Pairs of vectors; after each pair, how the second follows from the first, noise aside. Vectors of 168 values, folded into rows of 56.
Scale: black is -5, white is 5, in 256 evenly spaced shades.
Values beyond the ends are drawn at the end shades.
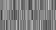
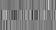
partly zeroed.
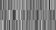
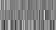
wrapped around, negated, partly zeroed.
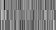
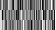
wrapped around, scaled up.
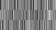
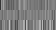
wrapped around, negated, partly zeroed.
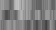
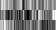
wrapped around, scaled up.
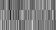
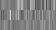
negated, partly zeroed.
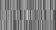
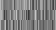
reversed, negated.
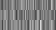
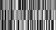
wrapped around, scaled up.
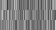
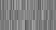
wrapped around, shrunk.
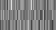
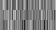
reversed, negated.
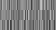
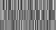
wrapped around, negated.
